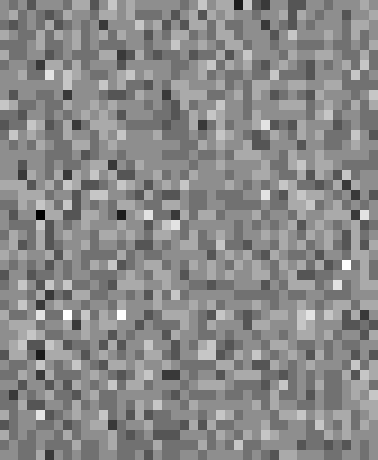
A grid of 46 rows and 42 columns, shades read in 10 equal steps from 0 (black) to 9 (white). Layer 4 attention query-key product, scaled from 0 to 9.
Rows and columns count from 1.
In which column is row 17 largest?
34
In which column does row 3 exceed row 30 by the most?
6
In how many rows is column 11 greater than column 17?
15
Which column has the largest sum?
25
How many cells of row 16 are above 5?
5
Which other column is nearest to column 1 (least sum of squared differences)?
21
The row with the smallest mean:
45
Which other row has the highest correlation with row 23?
30
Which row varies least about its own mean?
16
